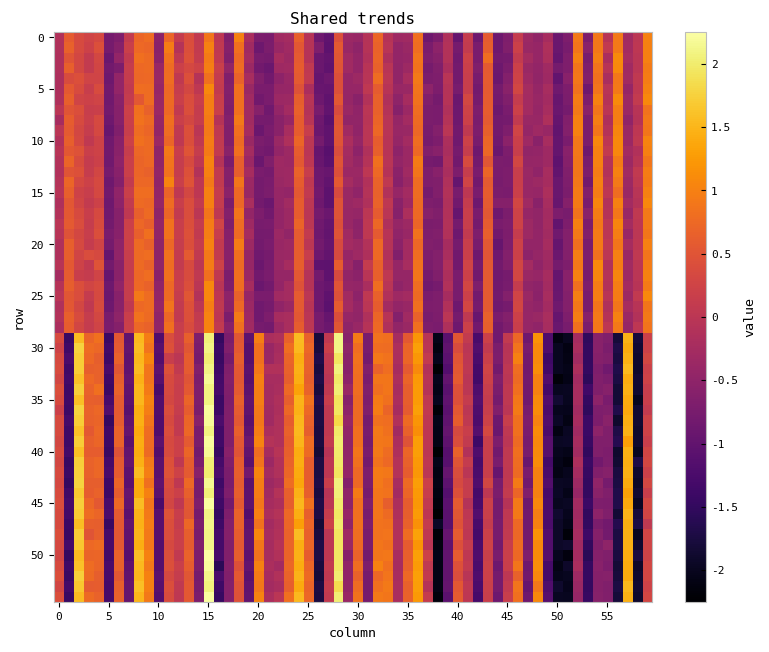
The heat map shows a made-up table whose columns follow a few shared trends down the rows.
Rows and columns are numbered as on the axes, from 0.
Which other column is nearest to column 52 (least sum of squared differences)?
54
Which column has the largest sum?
15
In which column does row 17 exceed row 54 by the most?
56
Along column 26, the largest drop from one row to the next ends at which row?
29
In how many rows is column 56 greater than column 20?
29
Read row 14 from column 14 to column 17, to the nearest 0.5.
0 1 0 -0.5
